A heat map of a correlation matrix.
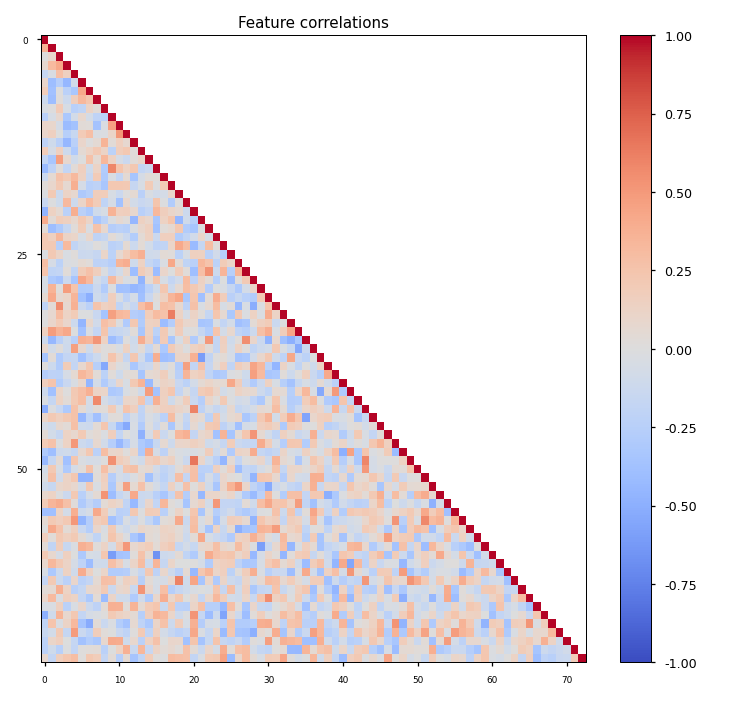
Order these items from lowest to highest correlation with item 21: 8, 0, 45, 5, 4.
8, 45, 4, 5, 0
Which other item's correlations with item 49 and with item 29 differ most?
3
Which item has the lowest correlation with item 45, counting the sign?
11
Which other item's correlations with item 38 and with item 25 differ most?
28
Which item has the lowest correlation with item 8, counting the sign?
38
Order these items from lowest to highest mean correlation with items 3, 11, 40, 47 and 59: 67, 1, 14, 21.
14, 67, 21, 1
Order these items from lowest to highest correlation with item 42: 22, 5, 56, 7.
56, 22, 5, 7
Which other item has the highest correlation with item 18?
63
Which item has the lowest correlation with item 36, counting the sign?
34
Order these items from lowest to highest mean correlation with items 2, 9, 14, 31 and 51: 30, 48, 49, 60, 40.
40, 60, 48, 30, 49
